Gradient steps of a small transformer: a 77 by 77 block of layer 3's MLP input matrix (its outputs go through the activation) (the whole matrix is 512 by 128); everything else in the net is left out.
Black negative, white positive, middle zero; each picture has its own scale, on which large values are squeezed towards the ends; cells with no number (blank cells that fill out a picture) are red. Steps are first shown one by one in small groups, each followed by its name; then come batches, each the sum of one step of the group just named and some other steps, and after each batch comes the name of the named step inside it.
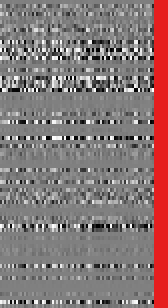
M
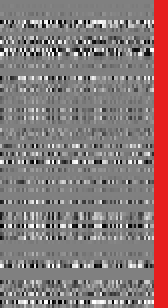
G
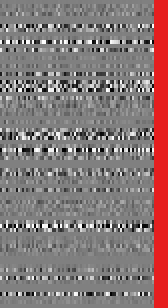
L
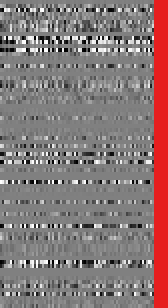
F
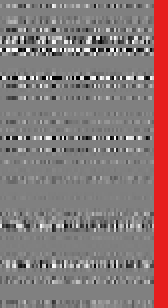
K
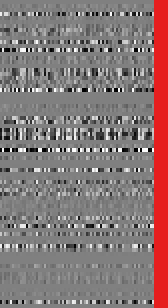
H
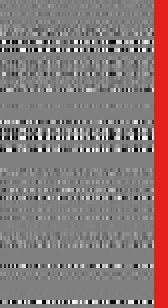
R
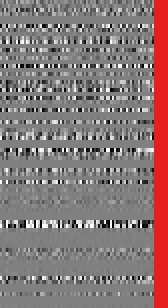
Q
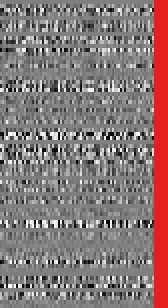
F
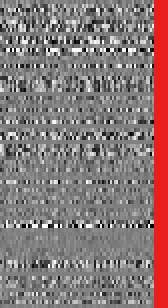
Q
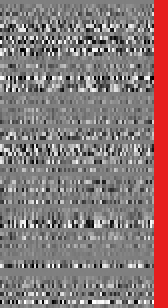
G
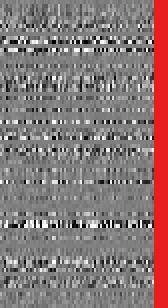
Q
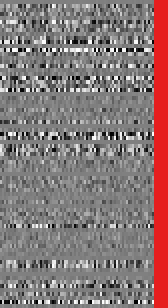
K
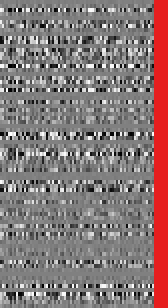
M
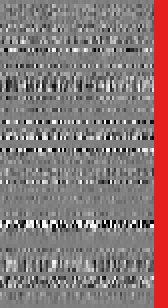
Q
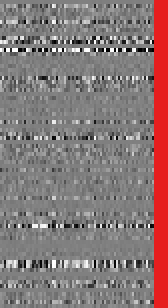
K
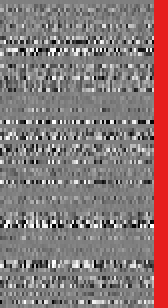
G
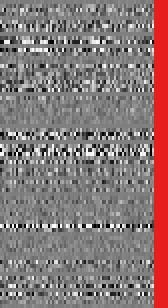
L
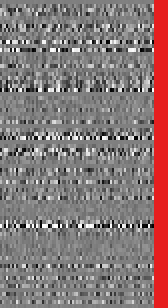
L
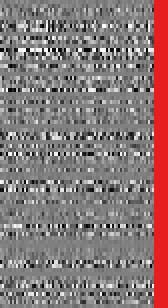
M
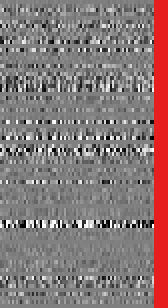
Q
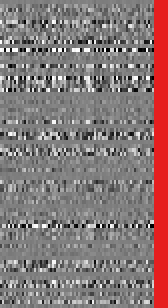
M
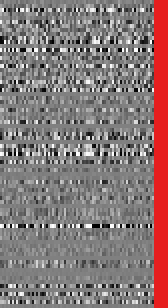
M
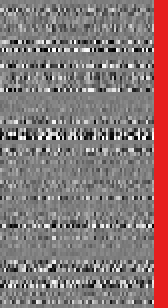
R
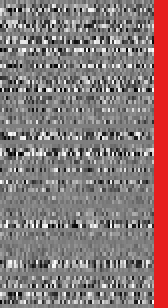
Q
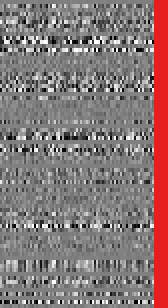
L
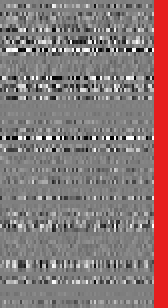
K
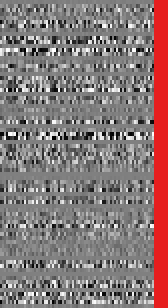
G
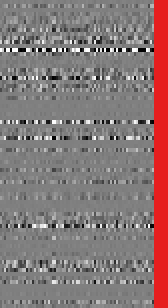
K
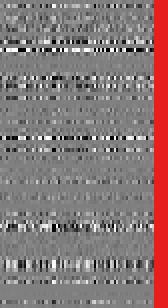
K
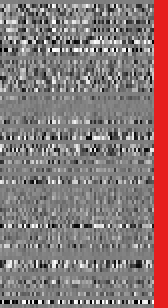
F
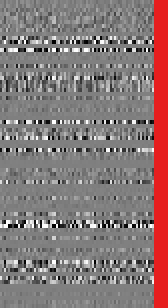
Q
